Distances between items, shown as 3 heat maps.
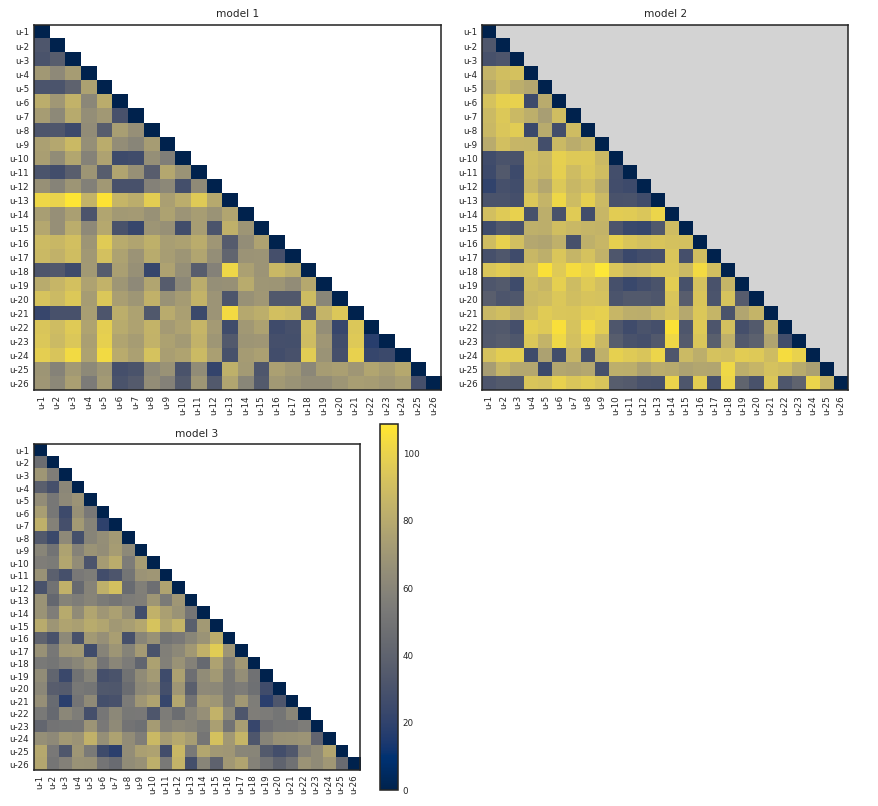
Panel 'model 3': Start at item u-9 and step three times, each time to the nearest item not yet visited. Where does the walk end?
u-23
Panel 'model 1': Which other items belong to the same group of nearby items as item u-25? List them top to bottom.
u-6, u-7, u-10, u-12, u-15, u-26
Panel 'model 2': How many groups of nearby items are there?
5
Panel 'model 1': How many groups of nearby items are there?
5
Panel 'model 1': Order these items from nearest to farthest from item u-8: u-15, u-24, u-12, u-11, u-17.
u-11, u-12, u-15, u-17, u-24
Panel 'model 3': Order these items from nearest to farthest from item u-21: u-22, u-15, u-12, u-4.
u-4, u-22, u-15, u-12
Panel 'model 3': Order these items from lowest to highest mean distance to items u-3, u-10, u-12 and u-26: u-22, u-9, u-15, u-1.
u-22, u-1, u-9, u-15
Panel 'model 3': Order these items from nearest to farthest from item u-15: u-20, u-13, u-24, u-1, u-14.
u-13, u-20, u-14, u-1, u-24
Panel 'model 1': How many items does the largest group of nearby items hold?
8
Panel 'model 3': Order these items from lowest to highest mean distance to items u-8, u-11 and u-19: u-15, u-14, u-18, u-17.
u-18, u-17, u-14, u-15
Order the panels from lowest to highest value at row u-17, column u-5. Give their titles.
model 3, model 2, model 1
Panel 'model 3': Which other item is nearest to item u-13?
u-26
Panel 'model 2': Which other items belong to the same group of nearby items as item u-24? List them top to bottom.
u-4, u-6, u-8, u-14
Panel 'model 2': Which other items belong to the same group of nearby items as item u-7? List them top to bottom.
u-16
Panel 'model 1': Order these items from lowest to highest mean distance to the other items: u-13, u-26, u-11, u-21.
u-26, u-11, u-21, u-13
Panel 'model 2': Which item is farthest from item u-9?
u-18
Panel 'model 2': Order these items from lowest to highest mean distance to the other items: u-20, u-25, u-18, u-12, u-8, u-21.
u-12, u-20, u-25, u-8, u-21, u-18
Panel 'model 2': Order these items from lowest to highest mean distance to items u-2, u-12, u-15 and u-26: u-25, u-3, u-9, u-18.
u-3, u-25, u-9, u-18
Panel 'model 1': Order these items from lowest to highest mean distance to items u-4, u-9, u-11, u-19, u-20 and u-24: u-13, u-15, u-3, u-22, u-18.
u-22, u-13, u-15, u-18, u-3
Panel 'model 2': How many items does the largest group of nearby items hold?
14
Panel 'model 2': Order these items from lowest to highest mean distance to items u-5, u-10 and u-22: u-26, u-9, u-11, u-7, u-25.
u-11, u-26, u-25, u-9, u-7
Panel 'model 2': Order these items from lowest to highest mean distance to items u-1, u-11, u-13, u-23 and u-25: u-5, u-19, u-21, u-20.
u-19, u-20, u-5, u-21
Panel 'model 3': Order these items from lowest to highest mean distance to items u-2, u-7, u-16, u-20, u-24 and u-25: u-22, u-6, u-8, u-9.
u-6, u-8, u-22, u-9
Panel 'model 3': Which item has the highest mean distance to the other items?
u-15
